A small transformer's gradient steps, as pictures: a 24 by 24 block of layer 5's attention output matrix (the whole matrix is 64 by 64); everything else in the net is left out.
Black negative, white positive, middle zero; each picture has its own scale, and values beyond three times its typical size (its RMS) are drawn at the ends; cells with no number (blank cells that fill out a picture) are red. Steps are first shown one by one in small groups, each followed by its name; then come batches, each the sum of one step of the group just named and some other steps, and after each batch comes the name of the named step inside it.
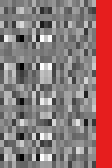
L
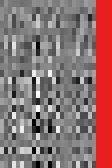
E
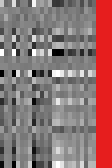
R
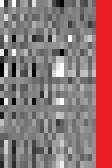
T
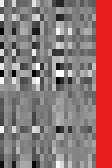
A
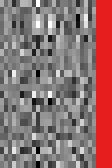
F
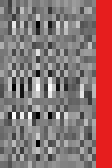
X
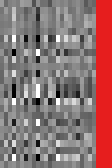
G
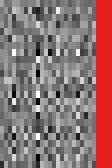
E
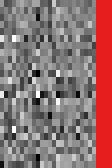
G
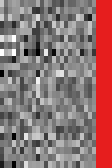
A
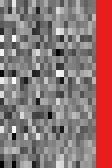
A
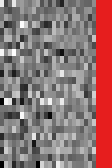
T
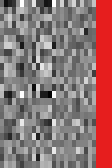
L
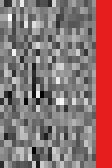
T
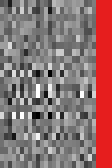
X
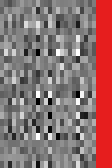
F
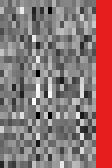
X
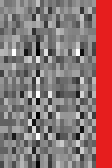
E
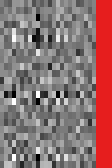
G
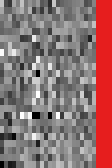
X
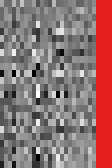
R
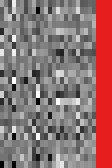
R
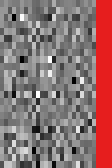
E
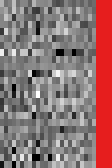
R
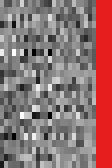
F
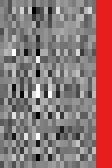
X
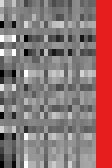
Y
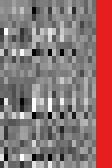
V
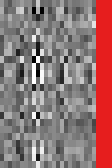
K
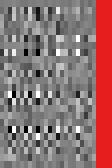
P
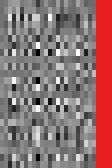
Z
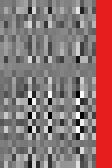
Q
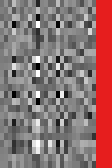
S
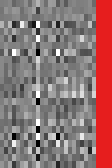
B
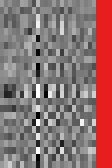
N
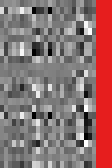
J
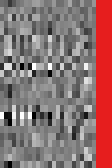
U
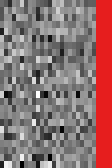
V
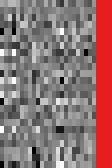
Z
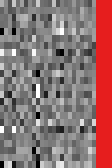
N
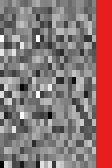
J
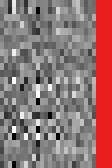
B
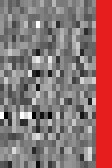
U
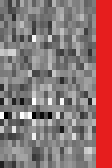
U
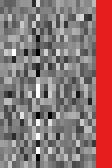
N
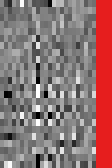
N
